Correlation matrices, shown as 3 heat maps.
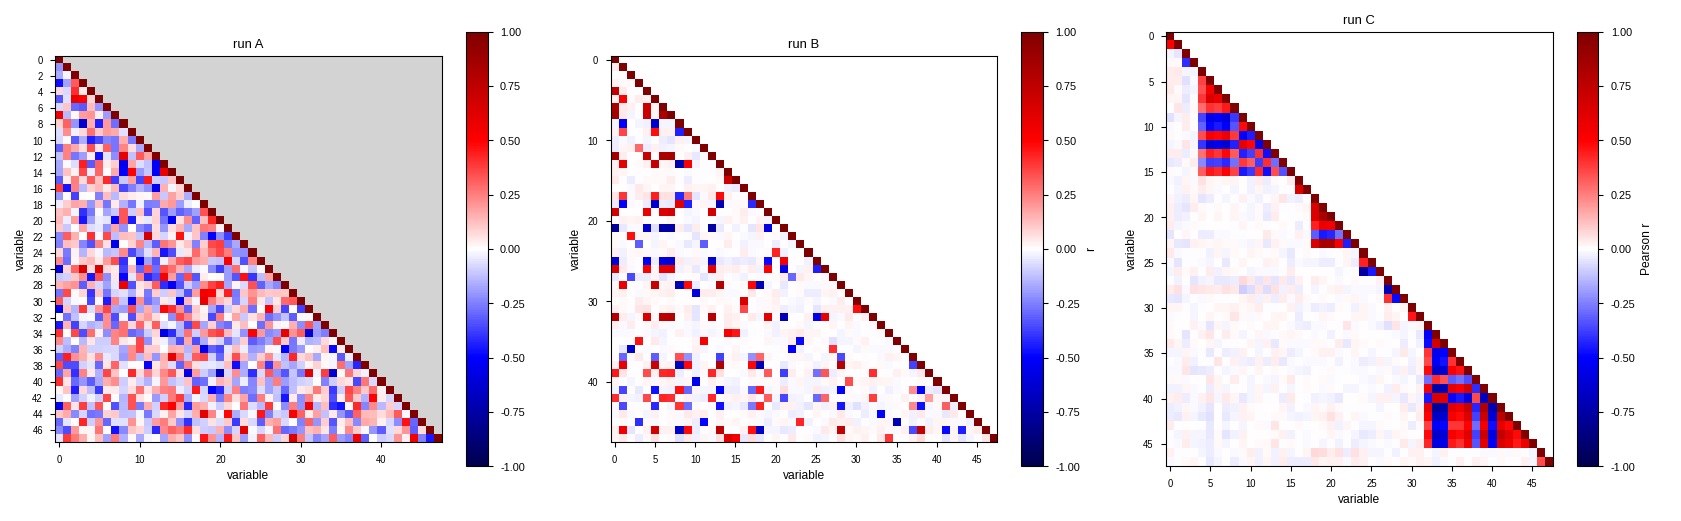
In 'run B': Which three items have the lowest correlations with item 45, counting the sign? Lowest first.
35, 11, 3
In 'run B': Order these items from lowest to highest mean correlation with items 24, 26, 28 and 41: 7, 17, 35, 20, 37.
37, 35, 17, 20, 7
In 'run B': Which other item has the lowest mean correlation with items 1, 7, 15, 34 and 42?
21
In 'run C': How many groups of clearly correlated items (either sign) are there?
10
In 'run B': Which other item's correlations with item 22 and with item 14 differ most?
15
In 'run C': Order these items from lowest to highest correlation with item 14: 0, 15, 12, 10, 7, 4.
7, 15, 4, 0, 10, 12
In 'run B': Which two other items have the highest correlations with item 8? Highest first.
18, 41
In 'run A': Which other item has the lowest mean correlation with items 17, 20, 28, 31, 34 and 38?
36
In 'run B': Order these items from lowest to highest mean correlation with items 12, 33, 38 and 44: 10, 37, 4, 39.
37, 10, 39, 4
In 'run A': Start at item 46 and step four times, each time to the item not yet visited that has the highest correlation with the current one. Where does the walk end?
14
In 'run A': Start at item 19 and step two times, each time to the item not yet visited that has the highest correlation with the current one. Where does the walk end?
47
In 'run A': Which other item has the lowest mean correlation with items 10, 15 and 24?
7
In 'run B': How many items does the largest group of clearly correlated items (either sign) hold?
13
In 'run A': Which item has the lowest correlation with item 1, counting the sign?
16
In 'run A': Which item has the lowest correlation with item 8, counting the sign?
3
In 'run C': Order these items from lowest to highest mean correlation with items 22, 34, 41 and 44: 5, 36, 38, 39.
38, 5, 36, 39
